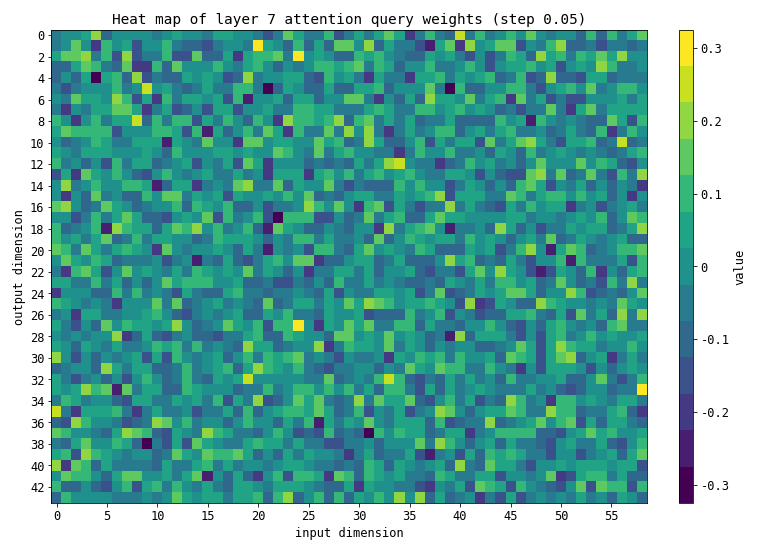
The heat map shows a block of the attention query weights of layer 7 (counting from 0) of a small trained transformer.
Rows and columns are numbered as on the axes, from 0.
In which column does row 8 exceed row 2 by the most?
8
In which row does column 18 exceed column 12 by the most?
24
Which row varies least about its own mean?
11
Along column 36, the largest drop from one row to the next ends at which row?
39
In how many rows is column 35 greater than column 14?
20
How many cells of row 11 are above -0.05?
42
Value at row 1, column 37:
-0.25
